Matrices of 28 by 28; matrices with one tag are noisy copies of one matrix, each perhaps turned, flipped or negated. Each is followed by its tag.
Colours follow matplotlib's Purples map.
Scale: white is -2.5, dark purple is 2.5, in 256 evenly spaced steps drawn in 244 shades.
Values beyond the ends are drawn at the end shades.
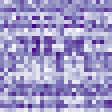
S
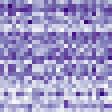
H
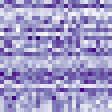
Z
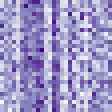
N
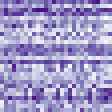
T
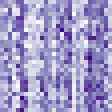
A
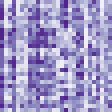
S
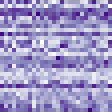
Z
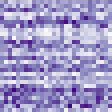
A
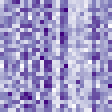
N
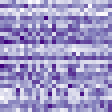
T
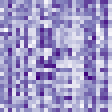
S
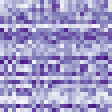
Z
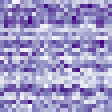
A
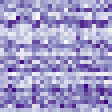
A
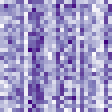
Z
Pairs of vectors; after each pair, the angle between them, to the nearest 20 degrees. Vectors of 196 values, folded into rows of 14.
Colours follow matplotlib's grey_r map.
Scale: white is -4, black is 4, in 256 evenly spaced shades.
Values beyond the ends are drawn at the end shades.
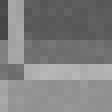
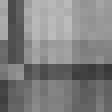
160 degrees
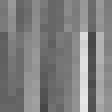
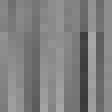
160 degrees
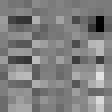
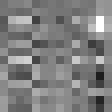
160 degrees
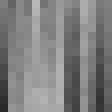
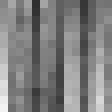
160 degrees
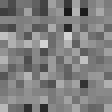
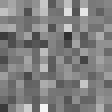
160 degrees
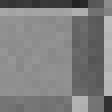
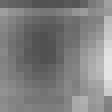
80 degrees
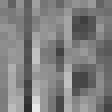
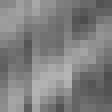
60 degrees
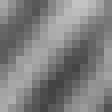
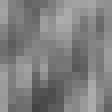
40 degrees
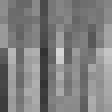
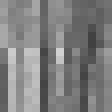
40 degrees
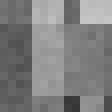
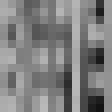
100 degrees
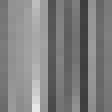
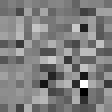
80 degrees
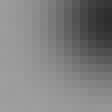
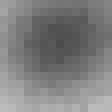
60 degrees
